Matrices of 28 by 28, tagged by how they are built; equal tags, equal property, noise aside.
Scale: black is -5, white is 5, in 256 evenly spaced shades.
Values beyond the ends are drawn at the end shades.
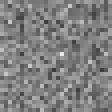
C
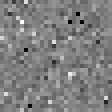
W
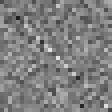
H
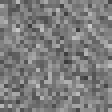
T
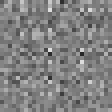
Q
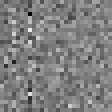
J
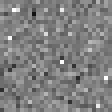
W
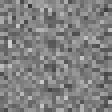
C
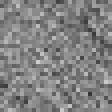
T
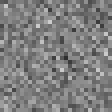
T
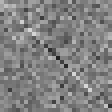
H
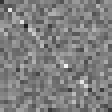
H
